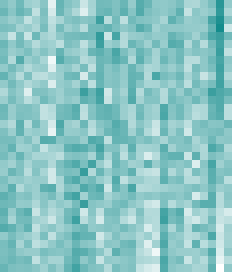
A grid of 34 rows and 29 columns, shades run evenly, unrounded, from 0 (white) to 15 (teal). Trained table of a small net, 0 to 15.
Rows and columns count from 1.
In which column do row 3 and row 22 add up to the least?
7
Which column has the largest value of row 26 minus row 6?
11
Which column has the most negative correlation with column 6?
21
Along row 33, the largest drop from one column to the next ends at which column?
28
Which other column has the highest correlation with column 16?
8
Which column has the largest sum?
27
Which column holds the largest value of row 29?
1
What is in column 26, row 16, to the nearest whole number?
9
